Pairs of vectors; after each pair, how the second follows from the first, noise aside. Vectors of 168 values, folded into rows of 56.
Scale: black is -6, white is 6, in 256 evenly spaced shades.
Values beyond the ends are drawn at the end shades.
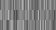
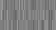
wrapped around, shrunk.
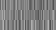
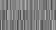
shuffled.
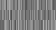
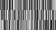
reversed, negated, scaled up.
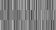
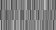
shuffled.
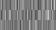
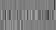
negated, partly zeroed.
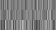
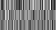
reversed, scaled up.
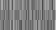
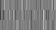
wrapped around, negated, partly zeroed.
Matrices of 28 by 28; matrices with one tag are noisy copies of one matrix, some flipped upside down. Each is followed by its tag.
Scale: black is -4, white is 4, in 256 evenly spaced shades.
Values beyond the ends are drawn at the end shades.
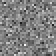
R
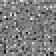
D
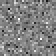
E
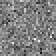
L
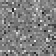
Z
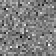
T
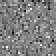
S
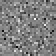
E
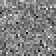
D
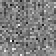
D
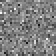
Z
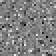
R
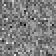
R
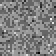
L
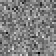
L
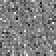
L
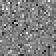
S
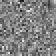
S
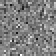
D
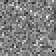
Z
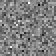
T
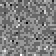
D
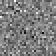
R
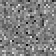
D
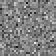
E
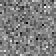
D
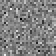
T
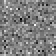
T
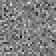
T
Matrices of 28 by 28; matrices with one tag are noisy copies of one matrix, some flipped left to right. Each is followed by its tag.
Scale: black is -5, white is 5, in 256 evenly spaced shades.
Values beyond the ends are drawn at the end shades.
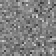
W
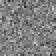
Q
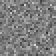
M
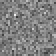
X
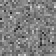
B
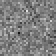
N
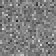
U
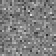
N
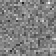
W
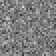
Q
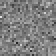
M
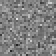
W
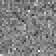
N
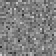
X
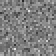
N
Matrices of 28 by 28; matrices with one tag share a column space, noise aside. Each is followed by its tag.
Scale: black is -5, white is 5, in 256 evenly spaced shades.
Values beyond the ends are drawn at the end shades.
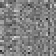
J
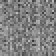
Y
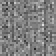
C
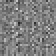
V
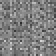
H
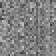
J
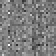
Y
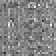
J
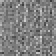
J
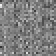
J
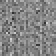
V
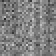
Y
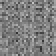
C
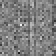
J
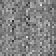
J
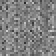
H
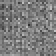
H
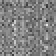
J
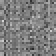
H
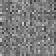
V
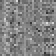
V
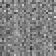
Y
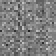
H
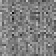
V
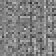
C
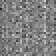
C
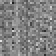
H
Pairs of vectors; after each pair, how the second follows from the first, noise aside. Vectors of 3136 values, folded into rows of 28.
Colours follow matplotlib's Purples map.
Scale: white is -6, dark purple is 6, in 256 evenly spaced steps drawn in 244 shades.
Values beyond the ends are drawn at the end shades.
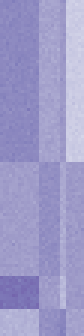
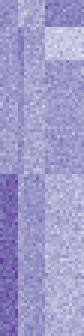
reversed, negated.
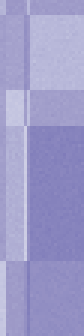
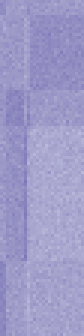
negated, shrunk.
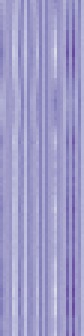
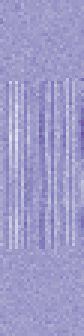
wrapped around, negated, partly zeroed.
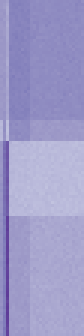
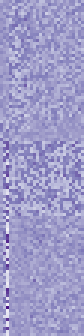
sign-scrambled.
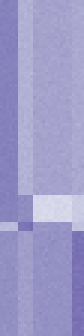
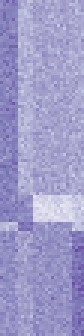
copied.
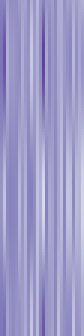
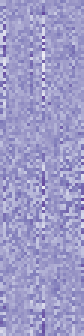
sign-scrambled.
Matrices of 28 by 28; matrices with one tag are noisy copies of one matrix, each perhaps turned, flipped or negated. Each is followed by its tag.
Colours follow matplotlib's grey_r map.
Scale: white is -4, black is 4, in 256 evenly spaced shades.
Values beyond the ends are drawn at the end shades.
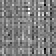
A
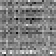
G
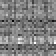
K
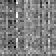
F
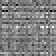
A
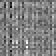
A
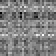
K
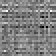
A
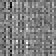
A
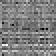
A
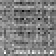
G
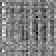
G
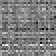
A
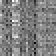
K
